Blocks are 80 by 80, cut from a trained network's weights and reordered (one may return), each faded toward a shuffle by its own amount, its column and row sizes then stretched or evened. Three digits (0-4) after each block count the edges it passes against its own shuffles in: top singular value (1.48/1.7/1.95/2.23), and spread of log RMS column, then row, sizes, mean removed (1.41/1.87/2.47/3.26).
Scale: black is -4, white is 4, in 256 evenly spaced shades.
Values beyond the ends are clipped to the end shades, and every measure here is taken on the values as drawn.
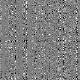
1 4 2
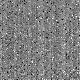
1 0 0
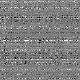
4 2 4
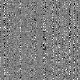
0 4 1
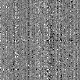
3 3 1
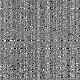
4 0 3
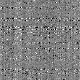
2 0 3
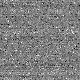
1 0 0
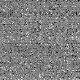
1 1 1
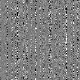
1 4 1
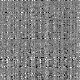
4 2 3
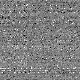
1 0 2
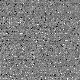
0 0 1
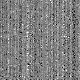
4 3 1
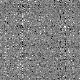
0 2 0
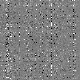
1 3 2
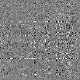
1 3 3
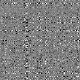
1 3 4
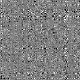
2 3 3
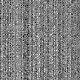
4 2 1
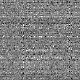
3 2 2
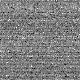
3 0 1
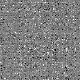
0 2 1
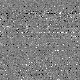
0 0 3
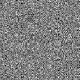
2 2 1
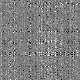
3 3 2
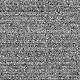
3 0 1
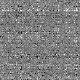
2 2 2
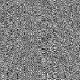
3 3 0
